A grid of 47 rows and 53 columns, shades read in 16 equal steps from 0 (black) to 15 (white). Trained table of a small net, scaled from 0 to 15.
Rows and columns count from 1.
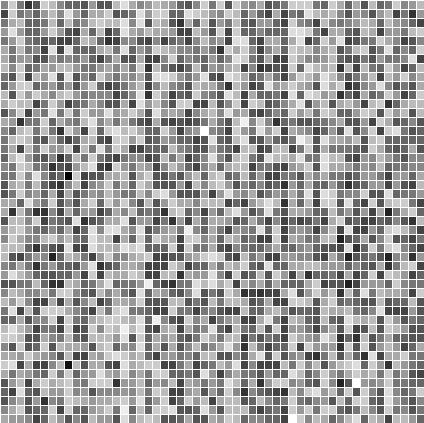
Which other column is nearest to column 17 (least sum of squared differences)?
50
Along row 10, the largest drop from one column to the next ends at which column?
44
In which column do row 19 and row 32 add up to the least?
7
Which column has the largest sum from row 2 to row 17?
30
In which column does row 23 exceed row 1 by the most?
4
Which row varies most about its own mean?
41
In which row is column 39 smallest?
31
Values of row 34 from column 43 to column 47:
6 7 6 5 5
